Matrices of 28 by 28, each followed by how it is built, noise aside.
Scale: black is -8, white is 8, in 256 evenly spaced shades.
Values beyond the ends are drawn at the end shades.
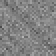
Toeplitz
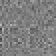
low rank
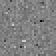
sparse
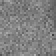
smooth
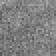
smooth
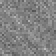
Toeplitz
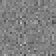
low rank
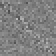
banded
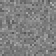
noise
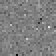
sparse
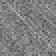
Toeplitz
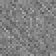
Toeplitz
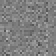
low rank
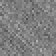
Toeplitz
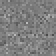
uneven rows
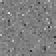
sparse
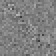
banded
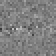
uneven rows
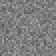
noise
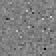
sparse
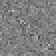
banded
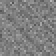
Toeplitz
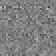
uneven rows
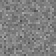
noise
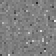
sparse
